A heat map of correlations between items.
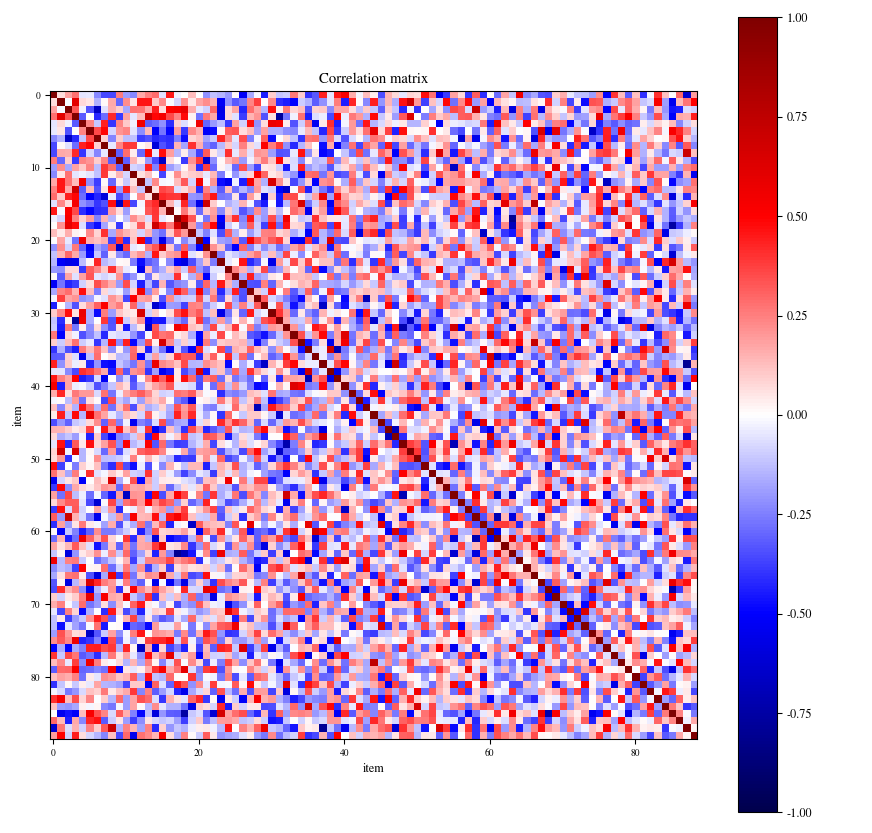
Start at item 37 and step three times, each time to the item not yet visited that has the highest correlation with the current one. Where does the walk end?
36
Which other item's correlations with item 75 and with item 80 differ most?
7
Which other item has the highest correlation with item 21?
15
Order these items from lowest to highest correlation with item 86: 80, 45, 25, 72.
80, 72, 25, 45
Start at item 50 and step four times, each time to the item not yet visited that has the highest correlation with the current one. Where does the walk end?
20
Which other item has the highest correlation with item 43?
69
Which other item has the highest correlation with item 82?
50
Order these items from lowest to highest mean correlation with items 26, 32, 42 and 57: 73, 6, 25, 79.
25, 6, 79, 73
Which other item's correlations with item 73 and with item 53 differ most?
51
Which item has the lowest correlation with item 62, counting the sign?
29
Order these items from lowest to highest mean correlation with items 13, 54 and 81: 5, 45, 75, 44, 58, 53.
58, 45, 5, 75, 53, 44
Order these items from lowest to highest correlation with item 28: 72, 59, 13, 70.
59, 72, 13, 70
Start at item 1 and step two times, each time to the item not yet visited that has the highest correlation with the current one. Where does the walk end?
3
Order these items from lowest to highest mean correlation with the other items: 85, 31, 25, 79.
31, 85, 25, 79
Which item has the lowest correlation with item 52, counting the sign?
32
